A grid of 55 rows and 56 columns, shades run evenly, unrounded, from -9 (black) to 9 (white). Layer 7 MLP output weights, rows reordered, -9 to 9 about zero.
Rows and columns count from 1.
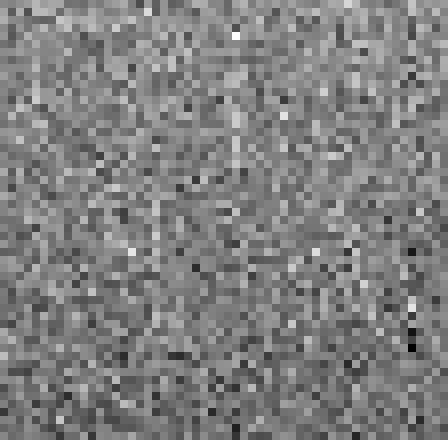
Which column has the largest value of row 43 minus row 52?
27
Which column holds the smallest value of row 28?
49
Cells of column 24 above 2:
8
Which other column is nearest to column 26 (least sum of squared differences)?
54
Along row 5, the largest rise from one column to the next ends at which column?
30
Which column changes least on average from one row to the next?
56
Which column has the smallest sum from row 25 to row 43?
52
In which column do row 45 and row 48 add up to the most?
1
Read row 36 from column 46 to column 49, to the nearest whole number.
6 1 0 -1
